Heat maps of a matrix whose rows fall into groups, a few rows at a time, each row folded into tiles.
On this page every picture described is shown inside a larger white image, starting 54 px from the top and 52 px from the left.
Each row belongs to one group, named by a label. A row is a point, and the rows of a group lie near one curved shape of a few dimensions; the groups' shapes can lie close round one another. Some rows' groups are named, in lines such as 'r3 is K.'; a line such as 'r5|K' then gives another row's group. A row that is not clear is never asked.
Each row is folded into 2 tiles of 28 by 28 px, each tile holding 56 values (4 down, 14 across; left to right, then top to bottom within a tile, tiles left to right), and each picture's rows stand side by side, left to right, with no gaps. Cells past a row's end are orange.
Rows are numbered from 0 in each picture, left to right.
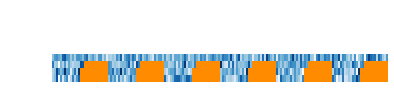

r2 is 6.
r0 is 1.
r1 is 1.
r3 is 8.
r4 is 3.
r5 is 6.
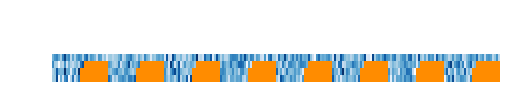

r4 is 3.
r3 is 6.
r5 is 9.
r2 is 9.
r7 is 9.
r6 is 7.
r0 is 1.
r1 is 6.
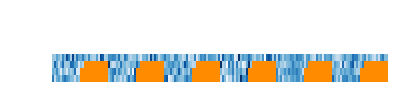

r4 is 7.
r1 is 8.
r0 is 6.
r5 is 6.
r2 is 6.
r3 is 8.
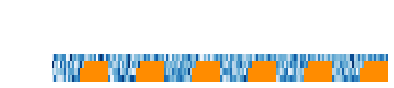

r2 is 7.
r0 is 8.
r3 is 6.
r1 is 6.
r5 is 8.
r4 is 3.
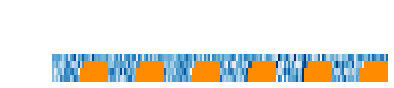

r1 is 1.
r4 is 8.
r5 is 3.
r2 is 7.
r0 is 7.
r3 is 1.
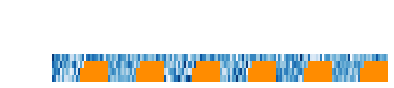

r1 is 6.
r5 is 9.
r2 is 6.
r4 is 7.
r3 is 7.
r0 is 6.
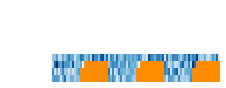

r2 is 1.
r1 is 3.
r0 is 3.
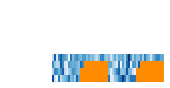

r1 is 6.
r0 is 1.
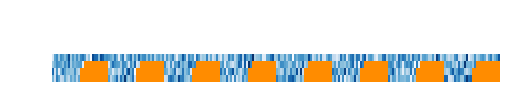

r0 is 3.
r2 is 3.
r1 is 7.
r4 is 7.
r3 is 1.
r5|1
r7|6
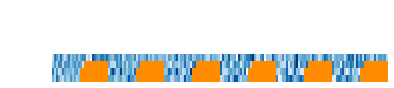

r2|1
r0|3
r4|6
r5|3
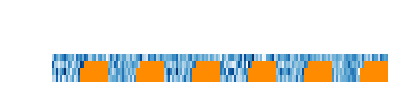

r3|1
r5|7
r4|1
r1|9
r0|1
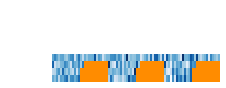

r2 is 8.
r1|8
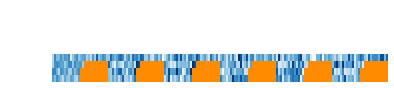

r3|8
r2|1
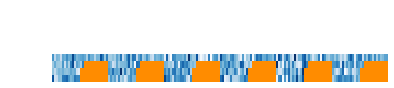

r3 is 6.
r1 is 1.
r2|7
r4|8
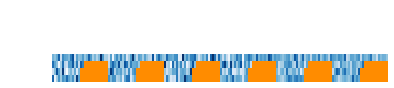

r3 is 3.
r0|6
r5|1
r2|8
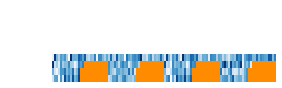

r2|8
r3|3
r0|8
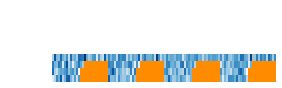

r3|7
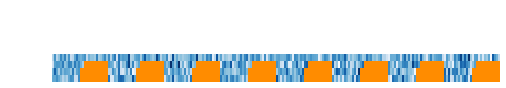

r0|9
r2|9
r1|6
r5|1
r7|7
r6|3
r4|1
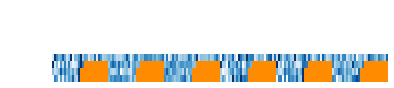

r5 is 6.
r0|8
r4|8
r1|3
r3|8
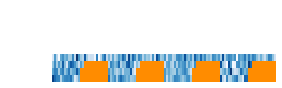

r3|1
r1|6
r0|7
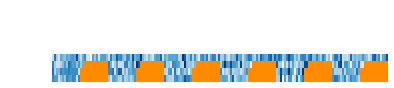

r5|3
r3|3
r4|1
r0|7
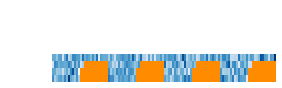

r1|7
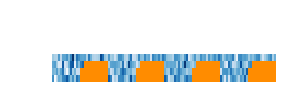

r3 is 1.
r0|6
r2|6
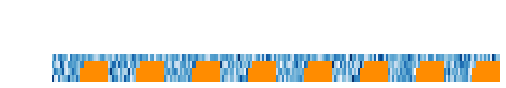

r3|8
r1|9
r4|1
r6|7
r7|7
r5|8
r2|1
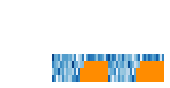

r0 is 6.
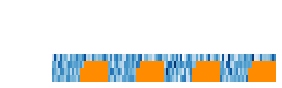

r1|1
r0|9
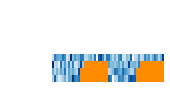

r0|8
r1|6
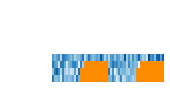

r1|3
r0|6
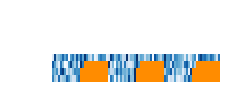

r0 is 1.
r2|6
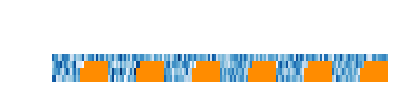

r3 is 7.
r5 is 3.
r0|6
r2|6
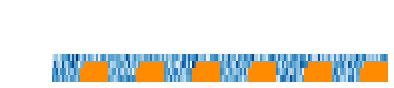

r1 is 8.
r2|1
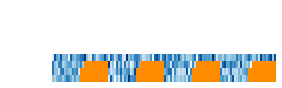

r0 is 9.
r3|3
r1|8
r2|6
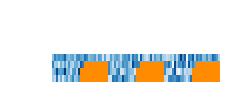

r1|3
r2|3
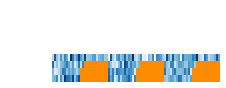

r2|9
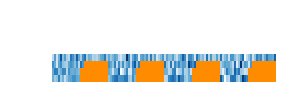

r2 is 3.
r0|1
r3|6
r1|3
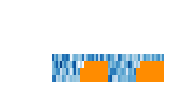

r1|6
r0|6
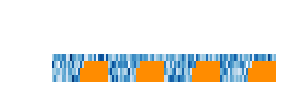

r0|8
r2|3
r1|9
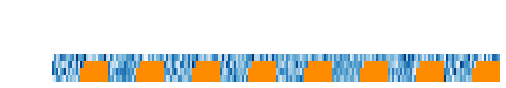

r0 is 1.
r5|9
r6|7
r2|1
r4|6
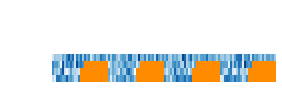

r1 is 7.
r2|8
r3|3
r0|3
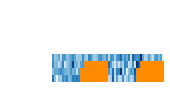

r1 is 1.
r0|6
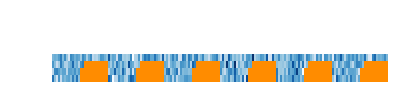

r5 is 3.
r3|9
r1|6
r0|1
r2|1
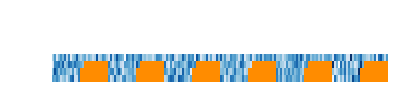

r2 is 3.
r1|1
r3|6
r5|8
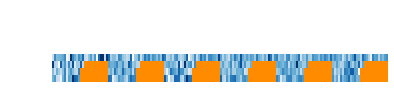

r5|7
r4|6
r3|6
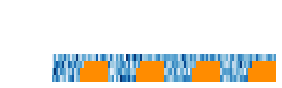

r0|9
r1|8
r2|8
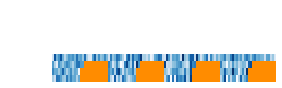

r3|1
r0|3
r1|1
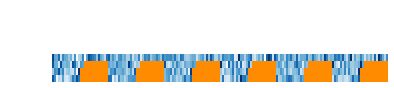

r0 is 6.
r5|8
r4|6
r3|8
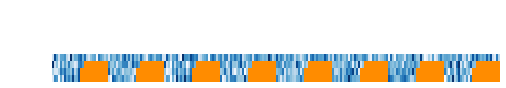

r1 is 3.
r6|7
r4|6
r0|8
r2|8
